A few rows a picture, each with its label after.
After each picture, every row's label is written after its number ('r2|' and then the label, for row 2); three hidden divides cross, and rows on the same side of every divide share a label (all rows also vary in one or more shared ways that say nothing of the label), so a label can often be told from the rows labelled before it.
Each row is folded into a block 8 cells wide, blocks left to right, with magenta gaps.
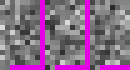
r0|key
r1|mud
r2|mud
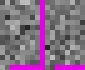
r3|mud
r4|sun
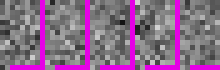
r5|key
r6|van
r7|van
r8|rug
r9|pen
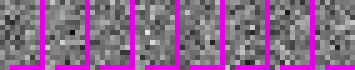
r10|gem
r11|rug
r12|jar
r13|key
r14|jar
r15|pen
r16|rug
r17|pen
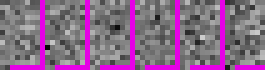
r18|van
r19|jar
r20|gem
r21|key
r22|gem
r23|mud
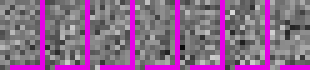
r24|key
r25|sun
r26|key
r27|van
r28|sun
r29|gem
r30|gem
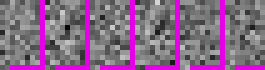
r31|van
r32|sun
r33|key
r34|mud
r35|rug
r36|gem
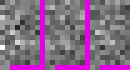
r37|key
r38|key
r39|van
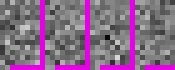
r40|pen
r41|key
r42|gem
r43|rug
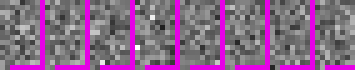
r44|pen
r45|pen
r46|sun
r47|key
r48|pen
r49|key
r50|mud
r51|rug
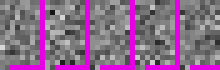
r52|key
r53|van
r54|key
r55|rug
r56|key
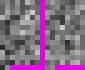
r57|mud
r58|gem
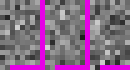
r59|jar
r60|key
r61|pen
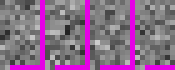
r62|rug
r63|sun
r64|pen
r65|rug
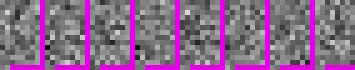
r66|jar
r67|sun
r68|gem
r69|sun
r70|gem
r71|jar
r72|rug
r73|mud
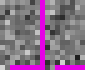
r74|pen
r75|gem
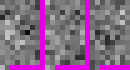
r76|van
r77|pen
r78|gem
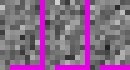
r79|van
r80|van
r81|mud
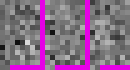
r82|jar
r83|rug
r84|van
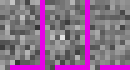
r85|jar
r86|van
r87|jar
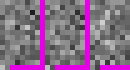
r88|pen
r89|jar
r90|sun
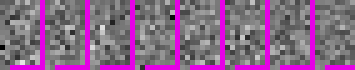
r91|sun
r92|pen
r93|key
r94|jar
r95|sun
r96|van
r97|gem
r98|pen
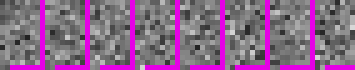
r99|sun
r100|rug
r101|sun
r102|key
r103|mud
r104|jar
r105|jar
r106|key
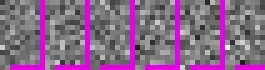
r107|key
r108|pen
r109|rug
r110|jar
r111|jar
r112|key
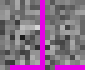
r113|van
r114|sun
